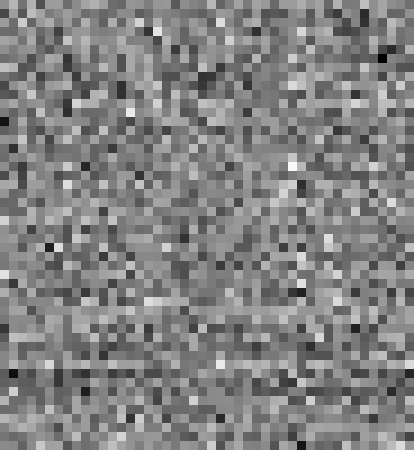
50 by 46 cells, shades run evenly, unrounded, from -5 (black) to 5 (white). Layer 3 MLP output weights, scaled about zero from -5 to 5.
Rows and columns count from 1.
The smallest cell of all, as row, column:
7, 43
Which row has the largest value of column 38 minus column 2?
42
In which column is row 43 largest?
34
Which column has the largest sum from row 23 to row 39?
38
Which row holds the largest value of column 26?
5
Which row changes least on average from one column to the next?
35
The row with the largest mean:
41
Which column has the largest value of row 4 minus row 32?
18
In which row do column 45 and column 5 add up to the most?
50
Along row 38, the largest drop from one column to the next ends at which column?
37
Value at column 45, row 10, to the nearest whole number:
3
